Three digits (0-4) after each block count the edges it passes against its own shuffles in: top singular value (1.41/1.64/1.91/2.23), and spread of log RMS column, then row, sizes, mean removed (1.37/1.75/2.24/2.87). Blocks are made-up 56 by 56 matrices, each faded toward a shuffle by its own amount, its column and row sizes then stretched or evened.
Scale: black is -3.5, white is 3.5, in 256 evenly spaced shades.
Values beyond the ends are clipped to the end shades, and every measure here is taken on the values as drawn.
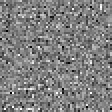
0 1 2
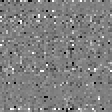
0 1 3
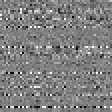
4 0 4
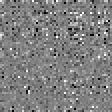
2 2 3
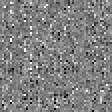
2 3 0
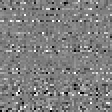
2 1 4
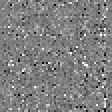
0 2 1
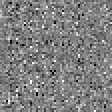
0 3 0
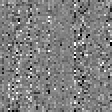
1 4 0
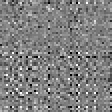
4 3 3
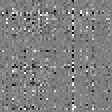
3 4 3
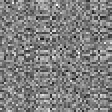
4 1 1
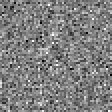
1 0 0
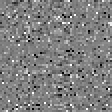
3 1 2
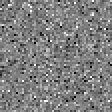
1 1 1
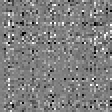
2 4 3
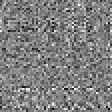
3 2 3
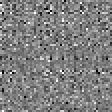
3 2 3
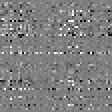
2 3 4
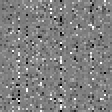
1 3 0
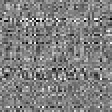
4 1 4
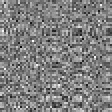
4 1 1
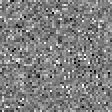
1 0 1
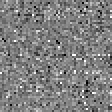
1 1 2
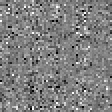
0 3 2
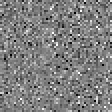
3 1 0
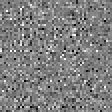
3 1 2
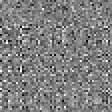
4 2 3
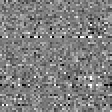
2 1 4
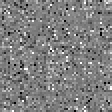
1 1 0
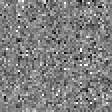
0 2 1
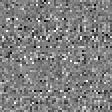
2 0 3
